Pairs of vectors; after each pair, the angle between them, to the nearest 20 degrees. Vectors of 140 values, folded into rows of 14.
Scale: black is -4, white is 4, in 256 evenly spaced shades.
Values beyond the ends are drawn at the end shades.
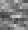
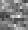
20 degrees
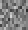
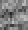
120 degrees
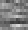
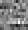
140 degrees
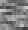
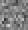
80 degrees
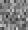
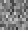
160 degrees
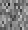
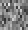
160 degrees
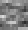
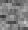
160 degrees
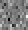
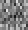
80 degrees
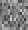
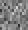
60 degrees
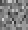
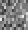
100 degrees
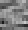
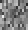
100 degrees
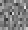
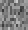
80 degrees
